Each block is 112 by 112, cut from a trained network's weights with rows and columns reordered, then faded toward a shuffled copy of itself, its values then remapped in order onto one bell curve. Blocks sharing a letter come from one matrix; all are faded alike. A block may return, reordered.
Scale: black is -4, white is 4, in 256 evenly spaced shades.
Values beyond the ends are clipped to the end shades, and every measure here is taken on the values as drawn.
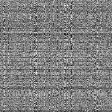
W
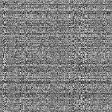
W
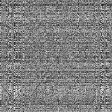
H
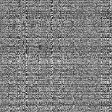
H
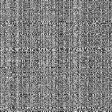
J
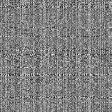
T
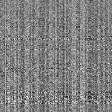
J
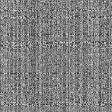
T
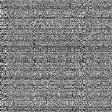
H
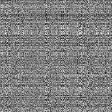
H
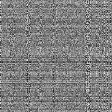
W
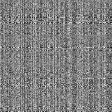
J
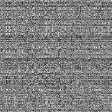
H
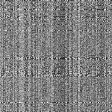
J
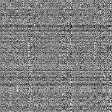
W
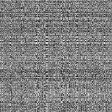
H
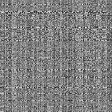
T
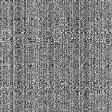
J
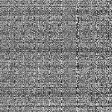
W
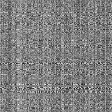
T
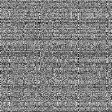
H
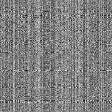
J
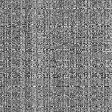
T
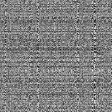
H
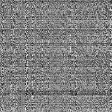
W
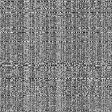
T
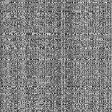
T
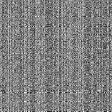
J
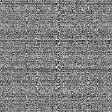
W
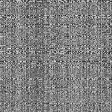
T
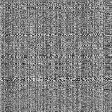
T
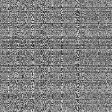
W
